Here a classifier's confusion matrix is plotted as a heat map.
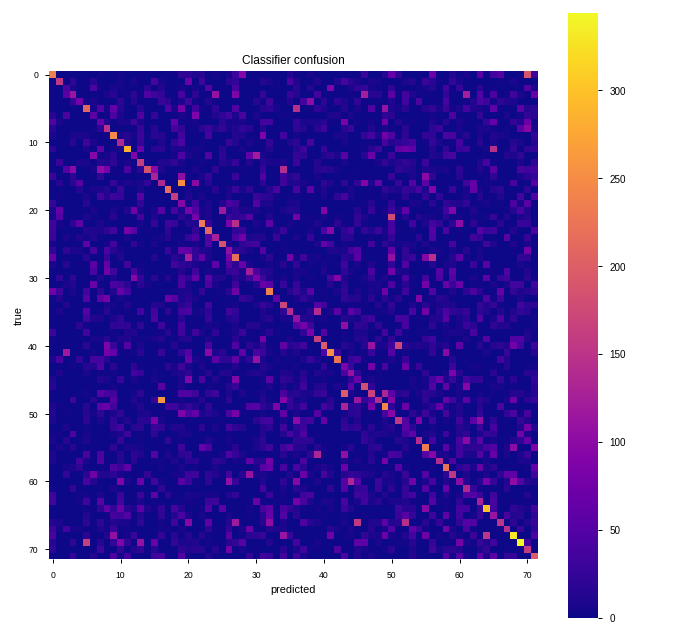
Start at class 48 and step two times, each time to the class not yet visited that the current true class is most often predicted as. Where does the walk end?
19
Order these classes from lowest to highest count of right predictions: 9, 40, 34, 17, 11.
34, 40, 17, 9, 11
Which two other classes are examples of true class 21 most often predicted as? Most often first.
50, 36
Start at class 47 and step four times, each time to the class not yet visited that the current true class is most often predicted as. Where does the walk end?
26
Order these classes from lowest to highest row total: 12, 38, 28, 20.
38, 28, 12, 20
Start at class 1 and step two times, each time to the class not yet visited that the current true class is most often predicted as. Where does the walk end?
25
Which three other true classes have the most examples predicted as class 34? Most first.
14, 68, 48
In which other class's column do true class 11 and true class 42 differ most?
65
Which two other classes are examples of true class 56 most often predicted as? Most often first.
39, 43
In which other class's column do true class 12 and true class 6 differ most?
30
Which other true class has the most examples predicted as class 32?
66
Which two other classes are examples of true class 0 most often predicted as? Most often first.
70, 28
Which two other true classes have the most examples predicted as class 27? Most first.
22, 66
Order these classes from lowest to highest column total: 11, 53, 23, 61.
53, 11, 61, 23
